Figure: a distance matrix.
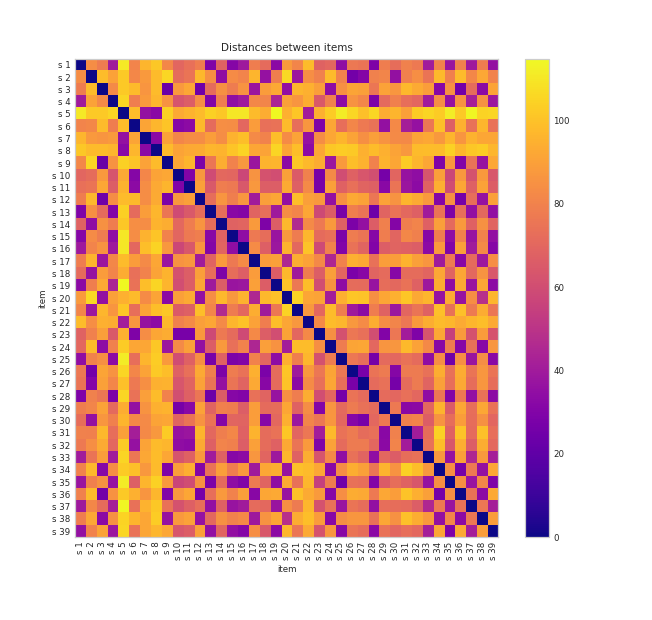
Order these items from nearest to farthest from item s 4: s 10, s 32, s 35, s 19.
s 35, s 19, s 10, s 32
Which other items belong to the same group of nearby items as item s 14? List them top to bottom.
s 2, s 18, s 21, s 26, s 27, s 30
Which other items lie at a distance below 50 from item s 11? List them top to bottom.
s 6, s 10, s 23, s 29, s 31, s 32
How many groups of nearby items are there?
5
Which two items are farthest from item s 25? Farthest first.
s 5, s 8
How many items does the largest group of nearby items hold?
12
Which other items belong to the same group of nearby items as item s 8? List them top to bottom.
s 5, s 7, s 22
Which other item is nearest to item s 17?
s 36
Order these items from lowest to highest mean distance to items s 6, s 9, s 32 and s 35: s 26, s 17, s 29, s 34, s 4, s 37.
s 29, s 37, s 4, s 17, s 34, s 26
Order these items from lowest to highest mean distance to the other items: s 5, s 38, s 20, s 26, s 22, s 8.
s 26, s 38, s 20, s 22, s 8, s 5
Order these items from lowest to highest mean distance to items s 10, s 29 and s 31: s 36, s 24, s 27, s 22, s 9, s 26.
s 27, s 26, s 22, s 24, s 36, s 9
